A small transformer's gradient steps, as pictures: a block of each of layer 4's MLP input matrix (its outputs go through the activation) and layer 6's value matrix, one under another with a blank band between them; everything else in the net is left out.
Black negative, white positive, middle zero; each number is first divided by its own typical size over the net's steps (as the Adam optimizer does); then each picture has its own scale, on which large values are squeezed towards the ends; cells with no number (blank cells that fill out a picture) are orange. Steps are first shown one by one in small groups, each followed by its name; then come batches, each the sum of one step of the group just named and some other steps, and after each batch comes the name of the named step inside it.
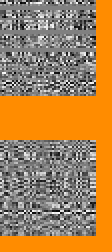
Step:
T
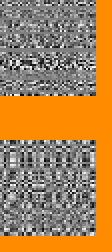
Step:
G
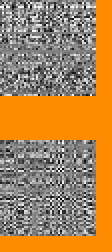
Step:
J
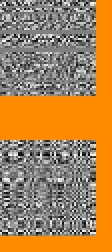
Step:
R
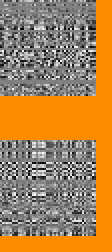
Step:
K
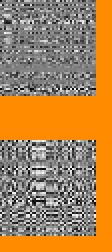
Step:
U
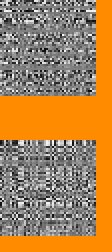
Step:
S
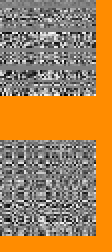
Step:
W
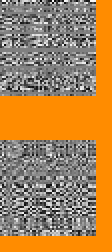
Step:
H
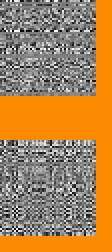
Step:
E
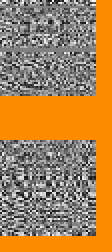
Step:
H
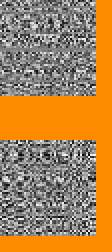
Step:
R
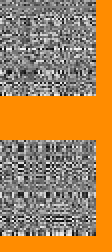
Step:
W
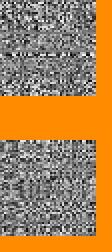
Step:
T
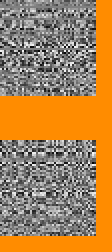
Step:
K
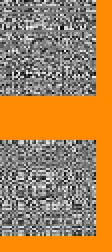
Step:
S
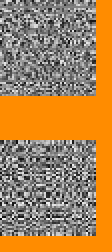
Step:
S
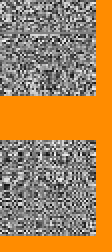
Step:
R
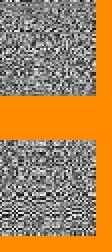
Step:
E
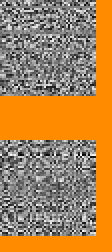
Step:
R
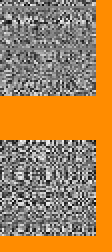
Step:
U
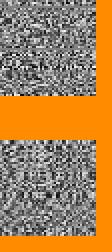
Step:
G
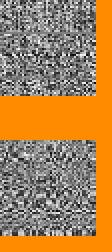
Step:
T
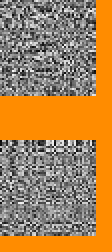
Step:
S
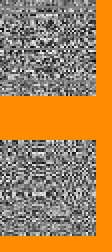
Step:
K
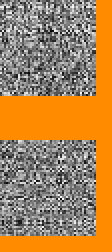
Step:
J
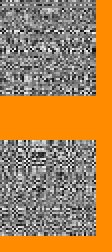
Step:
E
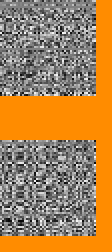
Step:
W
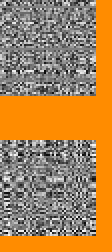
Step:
R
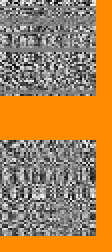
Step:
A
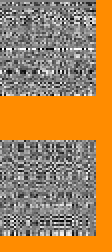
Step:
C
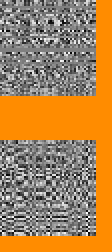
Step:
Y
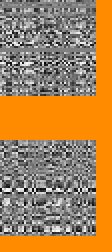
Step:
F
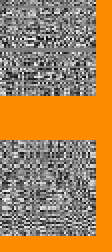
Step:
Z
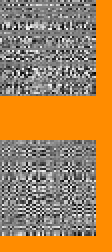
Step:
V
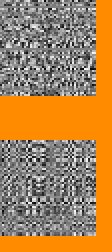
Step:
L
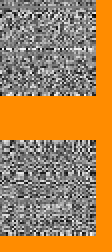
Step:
C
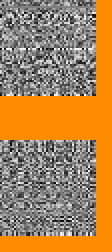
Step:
C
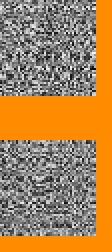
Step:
L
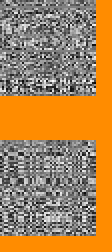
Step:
F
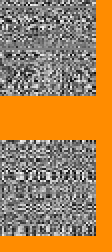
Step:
V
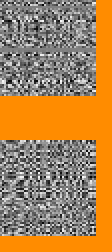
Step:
Z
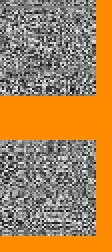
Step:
Z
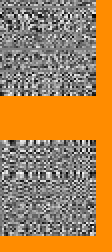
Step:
V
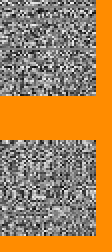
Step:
A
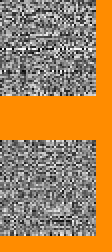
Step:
C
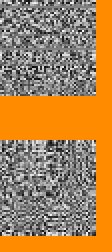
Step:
Y
